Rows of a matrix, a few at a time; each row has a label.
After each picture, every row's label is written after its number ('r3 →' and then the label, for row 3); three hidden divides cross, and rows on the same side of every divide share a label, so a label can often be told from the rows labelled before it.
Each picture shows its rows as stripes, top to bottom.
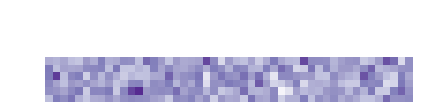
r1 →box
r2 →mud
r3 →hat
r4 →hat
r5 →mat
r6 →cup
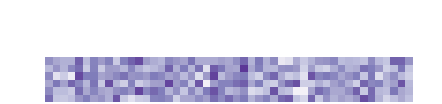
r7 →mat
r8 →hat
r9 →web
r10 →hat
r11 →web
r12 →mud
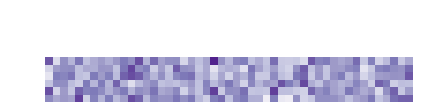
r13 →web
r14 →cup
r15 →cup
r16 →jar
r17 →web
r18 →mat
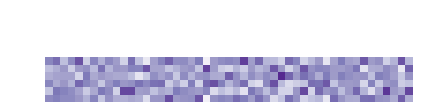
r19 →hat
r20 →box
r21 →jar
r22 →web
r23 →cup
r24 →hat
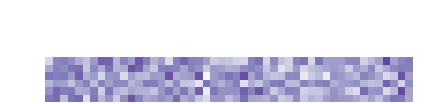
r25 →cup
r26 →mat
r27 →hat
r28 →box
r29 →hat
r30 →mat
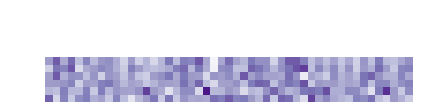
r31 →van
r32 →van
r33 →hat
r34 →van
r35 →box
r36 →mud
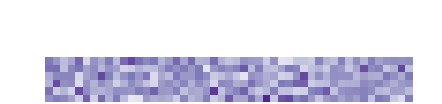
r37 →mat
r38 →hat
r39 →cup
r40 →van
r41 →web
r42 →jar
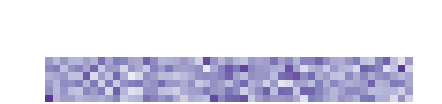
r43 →box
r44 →hat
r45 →jar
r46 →mat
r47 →jar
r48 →mud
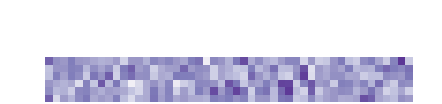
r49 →hat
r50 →cup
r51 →cup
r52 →jar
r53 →mud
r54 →mud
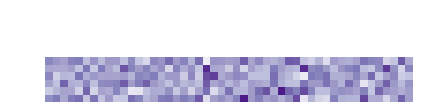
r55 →hat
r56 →box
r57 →web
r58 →box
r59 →jar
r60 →hat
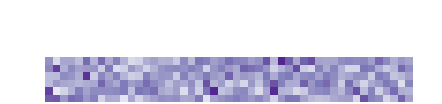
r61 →jar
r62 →hat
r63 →jar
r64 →box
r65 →web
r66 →hat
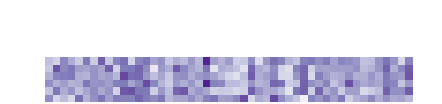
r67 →box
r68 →cup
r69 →cup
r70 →box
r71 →cup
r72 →web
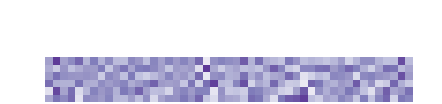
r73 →hat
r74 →box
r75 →hat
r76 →web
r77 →cup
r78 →van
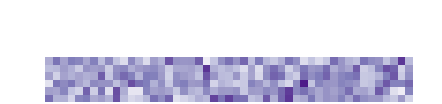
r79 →hat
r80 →box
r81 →box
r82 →cup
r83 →jar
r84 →mud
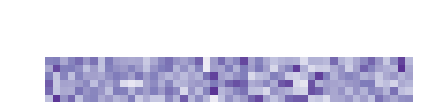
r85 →hat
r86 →hat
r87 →web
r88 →mud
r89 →web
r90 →van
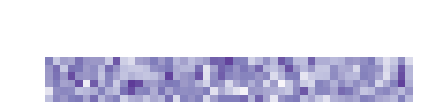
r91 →mud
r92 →hat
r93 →hat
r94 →mat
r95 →cup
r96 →hat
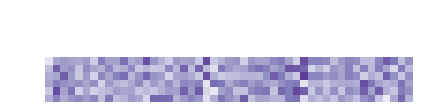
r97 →box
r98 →van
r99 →box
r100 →hat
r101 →van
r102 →hat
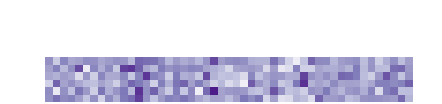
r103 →web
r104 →mat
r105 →box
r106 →cup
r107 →web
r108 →mat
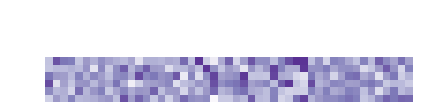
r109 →van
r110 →box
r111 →web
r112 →mud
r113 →web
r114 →cup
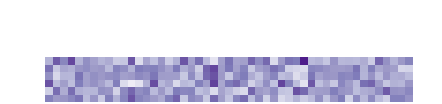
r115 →van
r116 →web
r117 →web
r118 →mud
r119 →cup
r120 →mat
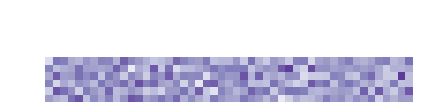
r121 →cup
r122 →mud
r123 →hat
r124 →web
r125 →van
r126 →mat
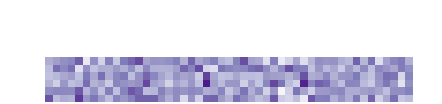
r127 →mat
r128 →van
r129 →box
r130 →box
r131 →mat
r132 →web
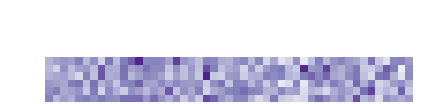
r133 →mat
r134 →box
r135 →box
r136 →mat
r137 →hat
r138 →web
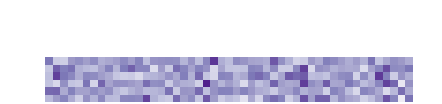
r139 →web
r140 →cup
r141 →van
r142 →box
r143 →hat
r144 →box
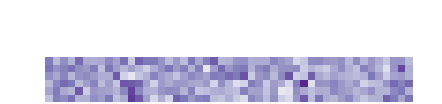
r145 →web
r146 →hat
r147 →mud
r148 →cup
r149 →mat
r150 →cup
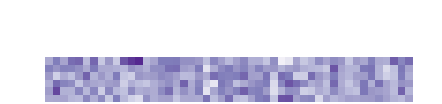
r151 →mat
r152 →hat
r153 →mud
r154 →van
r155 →hat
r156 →jar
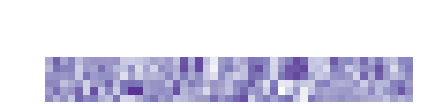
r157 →van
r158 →van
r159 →van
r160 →mat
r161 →mat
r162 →mud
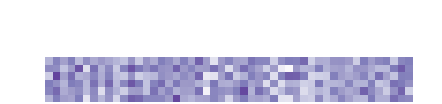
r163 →van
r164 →mat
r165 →van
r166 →mat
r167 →hat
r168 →mat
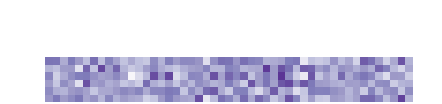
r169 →hat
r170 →jar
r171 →mud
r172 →jar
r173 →web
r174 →hat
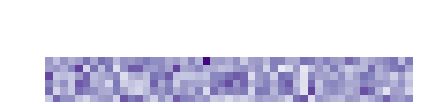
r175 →box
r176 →mat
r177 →mud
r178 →mud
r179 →mud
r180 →cup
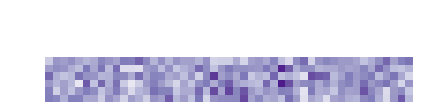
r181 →cup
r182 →jar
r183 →web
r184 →jar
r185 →mud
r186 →hat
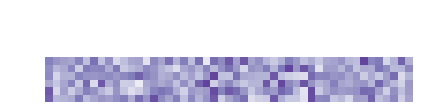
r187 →hat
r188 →jar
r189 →web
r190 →jar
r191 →mud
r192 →web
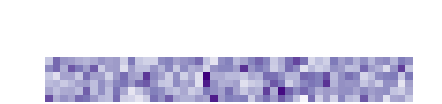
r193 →van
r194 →hat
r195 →box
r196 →box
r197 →jar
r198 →mud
